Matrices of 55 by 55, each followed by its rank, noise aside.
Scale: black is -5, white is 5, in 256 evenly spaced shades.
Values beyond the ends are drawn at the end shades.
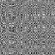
three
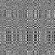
one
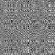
five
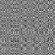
three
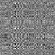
four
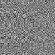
five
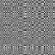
two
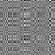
one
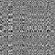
two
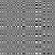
one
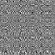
four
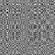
two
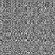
five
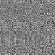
five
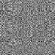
five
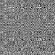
five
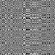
two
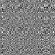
four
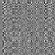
three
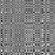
two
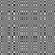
one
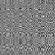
four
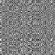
four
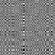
one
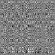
four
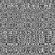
four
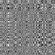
two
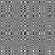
one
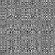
four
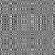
two
